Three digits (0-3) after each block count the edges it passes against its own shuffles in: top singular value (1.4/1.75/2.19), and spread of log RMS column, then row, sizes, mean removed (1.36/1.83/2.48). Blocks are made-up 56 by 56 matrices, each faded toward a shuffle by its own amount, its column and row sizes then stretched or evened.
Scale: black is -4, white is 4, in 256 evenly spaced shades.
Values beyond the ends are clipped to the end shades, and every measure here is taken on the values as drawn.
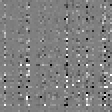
2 3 2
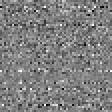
0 1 3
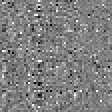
2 2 1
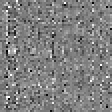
2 3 0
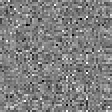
3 1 0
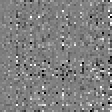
0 3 2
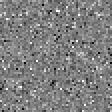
0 0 1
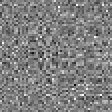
3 0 1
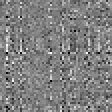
3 3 2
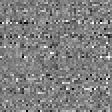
0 1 3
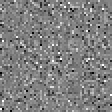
1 2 0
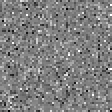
0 1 0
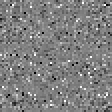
1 0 1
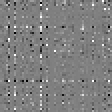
3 3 2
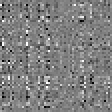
3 3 2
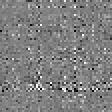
2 2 3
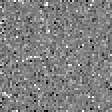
0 1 1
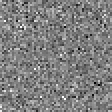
0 0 1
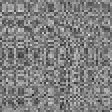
3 1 2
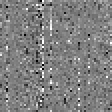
1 3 0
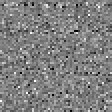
1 0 2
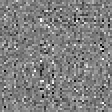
2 2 1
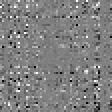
1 3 3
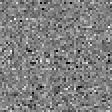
0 0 2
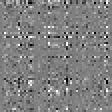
3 3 3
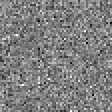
1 1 0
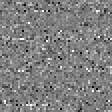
0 0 2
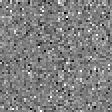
1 1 0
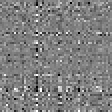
3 2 3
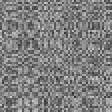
3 0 1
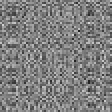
3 2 1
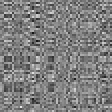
3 3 2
